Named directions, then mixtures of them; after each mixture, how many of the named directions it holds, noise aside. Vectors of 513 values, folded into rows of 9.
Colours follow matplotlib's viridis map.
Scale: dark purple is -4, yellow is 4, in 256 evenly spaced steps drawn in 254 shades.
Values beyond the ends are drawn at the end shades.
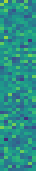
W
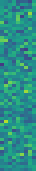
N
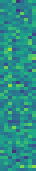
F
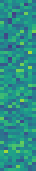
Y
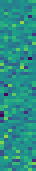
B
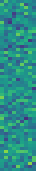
two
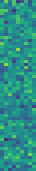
two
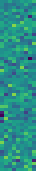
one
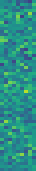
one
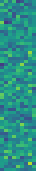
four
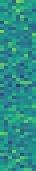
three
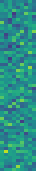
one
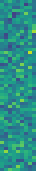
one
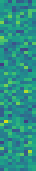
one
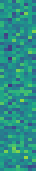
two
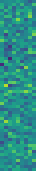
four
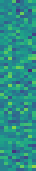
one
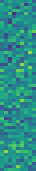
one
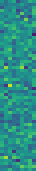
two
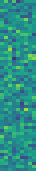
two
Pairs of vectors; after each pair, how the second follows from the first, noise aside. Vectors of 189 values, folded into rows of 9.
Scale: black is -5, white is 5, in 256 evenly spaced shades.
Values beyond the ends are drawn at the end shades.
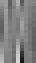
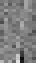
partly zeroed.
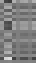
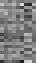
reversed, negated.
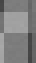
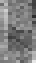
reversed, negated.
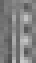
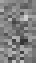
sign-scrambled.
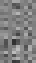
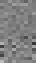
wrapped around, partly zeroed.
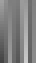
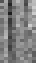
reversed, negated.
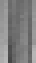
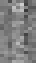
wrapped around, partly zeroed.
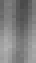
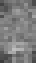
wrapped around, partly zeroed.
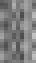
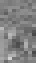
wrapped around, partly zeroed.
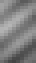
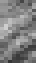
copied.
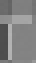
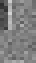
wrapped around, partly zeroed.
